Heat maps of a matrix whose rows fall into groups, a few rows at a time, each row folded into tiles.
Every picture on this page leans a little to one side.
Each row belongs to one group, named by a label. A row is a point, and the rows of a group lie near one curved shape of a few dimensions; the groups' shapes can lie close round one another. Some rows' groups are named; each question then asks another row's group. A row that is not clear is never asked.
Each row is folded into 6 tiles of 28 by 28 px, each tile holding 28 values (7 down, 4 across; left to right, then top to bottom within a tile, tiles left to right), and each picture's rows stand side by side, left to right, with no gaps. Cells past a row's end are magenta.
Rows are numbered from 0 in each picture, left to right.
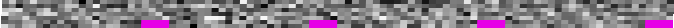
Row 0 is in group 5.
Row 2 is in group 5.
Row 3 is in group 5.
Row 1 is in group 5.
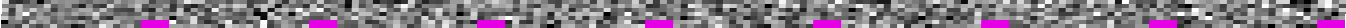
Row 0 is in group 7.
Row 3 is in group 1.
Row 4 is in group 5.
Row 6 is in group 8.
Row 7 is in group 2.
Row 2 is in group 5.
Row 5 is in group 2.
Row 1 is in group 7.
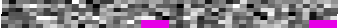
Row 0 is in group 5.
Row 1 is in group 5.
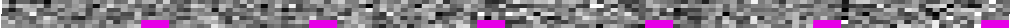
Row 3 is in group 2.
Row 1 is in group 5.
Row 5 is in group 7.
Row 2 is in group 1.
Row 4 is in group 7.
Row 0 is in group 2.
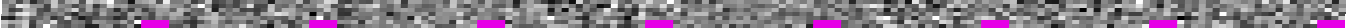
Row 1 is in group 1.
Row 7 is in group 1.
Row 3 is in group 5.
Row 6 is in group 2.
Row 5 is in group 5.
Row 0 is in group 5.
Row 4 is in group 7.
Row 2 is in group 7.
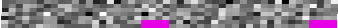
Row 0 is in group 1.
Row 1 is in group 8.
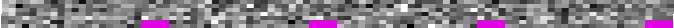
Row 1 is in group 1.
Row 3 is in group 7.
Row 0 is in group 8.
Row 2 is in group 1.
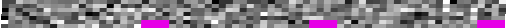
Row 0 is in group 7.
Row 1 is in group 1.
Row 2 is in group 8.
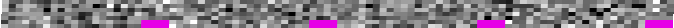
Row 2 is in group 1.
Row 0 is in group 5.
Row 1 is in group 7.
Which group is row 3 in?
7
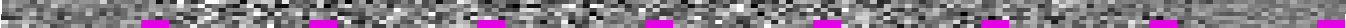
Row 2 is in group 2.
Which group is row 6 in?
1
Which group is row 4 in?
1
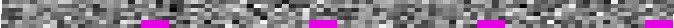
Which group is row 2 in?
5
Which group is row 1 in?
7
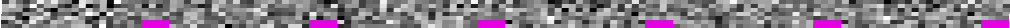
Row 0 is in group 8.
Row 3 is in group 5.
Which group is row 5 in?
5
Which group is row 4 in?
1
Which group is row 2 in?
5
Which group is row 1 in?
1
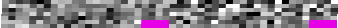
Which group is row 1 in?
8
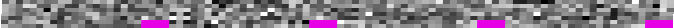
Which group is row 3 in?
2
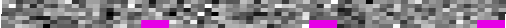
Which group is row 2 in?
7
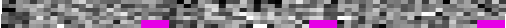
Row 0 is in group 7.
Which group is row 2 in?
1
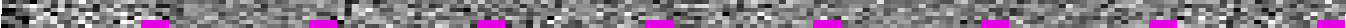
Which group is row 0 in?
7
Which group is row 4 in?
7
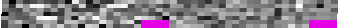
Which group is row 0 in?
5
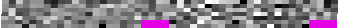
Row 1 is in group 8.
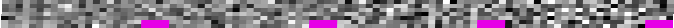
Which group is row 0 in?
1
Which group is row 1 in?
1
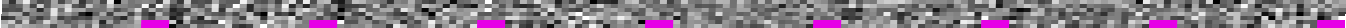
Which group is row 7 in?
5
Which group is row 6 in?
5
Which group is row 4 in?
5
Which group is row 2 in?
7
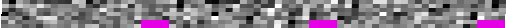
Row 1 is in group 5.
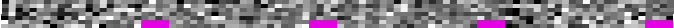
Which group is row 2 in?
1
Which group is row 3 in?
7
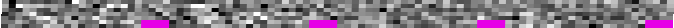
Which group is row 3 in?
5
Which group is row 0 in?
5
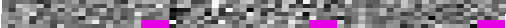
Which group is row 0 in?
2
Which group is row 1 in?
5
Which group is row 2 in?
5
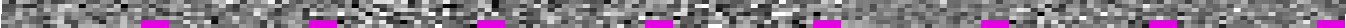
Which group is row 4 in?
1
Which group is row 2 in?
8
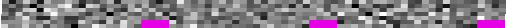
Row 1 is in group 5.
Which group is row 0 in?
1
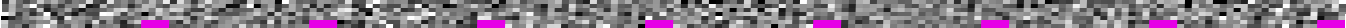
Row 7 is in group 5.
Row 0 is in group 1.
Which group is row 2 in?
8
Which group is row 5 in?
2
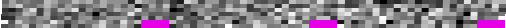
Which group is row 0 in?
5
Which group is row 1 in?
7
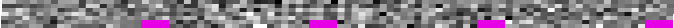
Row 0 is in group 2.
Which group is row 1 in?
5
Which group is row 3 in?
7
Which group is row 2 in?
7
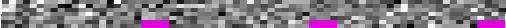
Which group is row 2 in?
1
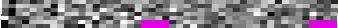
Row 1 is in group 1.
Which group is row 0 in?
7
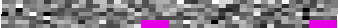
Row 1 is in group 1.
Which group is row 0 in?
8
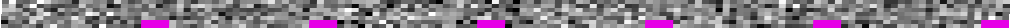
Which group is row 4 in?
5
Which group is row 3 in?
7
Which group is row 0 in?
8
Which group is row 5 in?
1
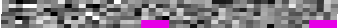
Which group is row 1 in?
8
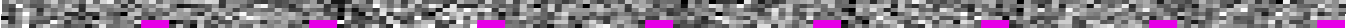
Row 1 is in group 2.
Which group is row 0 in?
5
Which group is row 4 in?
5
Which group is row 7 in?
1
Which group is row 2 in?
7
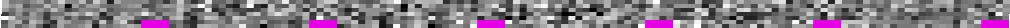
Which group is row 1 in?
1
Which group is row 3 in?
7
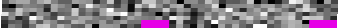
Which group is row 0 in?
2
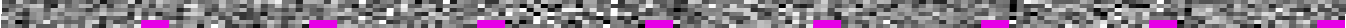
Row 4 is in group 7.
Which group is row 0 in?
1
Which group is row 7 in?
7
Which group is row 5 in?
8
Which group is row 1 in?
5
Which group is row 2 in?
8
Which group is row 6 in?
7
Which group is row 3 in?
8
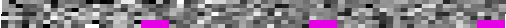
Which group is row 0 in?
2
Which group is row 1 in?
8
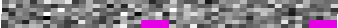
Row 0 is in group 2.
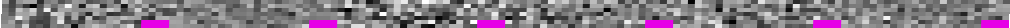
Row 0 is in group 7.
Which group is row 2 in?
2
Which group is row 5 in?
7
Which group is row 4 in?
5
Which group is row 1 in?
8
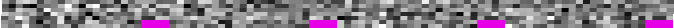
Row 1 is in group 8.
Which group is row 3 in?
7
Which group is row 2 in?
1
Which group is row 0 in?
7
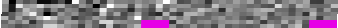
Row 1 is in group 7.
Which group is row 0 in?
5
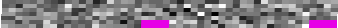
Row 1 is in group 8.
